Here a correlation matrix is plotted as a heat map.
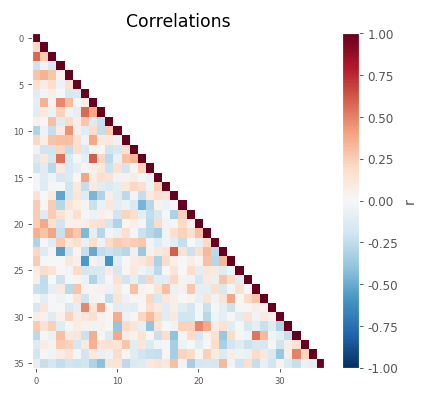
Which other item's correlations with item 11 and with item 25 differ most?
7
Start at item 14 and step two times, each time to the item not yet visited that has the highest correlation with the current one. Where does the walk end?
10
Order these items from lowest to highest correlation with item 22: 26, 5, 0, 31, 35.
0, 35, 26, 31, 5
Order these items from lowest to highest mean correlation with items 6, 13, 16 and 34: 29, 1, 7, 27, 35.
35, 1, 29, 27, 7
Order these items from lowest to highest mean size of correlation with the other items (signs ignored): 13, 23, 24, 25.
25, 24, 13, 23
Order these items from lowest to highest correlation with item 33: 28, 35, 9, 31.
28, 35, 31, 9
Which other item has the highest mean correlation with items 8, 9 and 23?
6
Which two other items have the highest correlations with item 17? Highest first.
23, 35
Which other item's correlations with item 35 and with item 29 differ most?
8
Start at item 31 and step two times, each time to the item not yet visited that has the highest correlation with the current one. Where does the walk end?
1
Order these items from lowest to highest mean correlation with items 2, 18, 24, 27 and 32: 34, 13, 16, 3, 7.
13, 3, 7, 16, 34
